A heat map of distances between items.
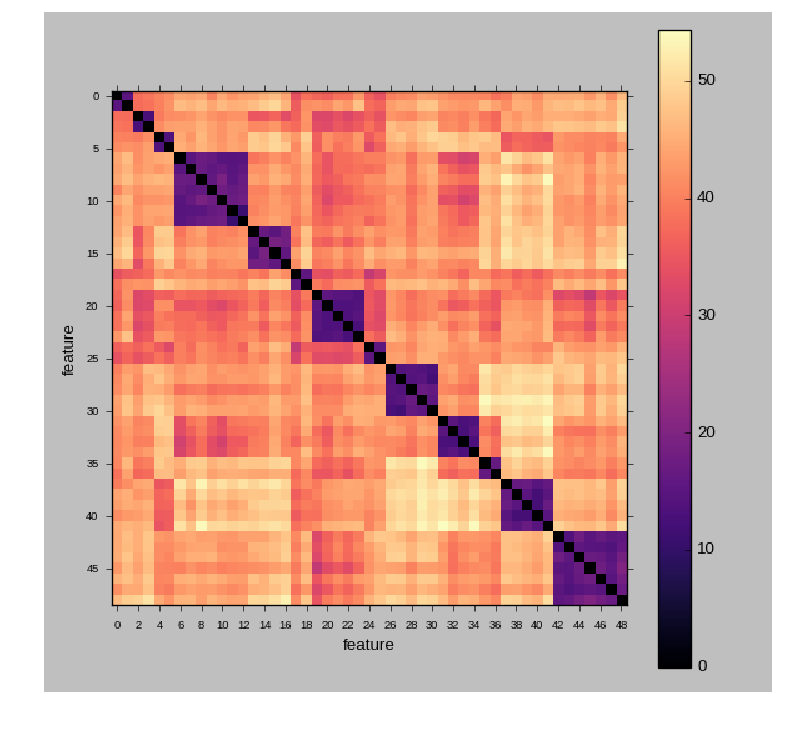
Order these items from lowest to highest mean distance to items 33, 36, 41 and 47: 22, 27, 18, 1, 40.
40, 22, 18, 1, 27
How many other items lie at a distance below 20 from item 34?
3
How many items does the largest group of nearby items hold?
7
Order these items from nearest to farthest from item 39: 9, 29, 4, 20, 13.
4, 20, 9, 13, 29
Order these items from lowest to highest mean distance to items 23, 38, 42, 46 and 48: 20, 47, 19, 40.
47, 19, 20, 40
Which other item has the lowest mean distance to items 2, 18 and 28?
17
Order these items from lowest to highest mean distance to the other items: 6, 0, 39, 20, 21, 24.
20, 21, 6, 24, 0, 39
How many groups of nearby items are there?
13
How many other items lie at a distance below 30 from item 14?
3
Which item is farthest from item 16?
48
